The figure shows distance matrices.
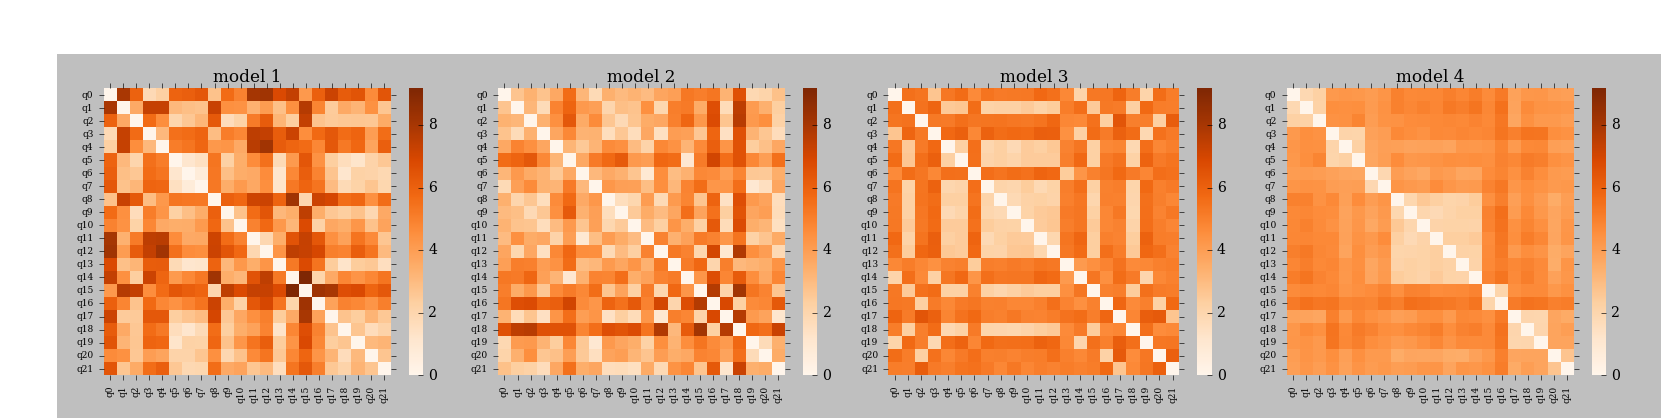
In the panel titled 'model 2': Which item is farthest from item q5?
q16
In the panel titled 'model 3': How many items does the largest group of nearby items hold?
11
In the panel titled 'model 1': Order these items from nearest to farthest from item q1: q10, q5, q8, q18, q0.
q5, q18, q10, q8, q0
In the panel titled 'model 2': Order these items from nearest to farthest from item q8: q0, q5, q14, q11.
q0, q11, q14, q5
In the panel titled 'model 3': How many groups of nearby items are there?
5
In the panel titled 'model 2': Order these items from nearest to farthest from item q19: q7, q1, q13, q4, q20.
q7, q20, q4, q13, q1
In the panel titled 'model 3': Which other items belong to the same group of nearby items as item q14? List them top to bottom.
q0, q3, q19
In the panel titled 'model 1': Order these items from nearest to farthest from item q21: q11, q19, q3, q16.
q11, q19, q16, q3
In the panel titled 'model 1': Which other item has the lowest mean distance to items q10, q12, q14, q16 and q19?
q2
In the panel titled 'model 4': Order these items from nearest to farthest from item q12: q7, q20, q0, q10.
q10, q20, q7, q0
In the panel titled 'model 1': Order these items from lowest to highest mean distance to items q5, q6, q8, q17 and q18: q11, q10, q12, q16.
q10, q11, q16, q12
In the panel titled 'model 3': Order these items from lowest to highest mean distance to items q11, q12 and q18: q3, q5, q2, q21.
q5, q21, q2, q3
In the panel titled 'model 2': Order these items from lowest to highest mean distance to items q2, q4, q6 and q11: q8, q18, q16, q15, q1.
q8, q1, q15, q16, q18
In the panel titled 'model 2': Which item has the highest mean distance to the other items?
q18
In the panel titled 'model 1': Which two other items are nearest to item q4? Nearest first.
q0, q3
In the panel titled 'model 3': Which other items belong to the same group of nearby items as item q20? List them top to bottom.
q2, q16
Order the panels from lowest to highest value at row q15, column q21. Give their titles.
model 2, model 4, model 3, model 1
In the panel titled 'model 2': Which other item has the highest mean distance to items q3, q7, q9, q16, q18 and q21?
q5
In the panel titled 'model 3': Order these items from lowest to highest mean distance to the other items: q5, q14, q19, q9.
q9, q5, q14, q19
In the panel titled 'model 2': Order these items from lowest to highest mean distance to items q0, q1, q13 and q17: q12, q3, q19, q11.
q3, q12, q19, q11
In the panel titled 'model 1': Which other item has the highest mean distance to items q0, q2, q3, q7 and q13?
q12
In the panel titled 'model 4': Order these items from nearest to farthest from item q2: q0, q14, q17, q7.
q0, q17, q7, q14
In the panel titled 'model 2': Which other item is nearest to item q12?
q17
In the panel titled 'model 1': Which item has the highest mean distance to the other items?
q15
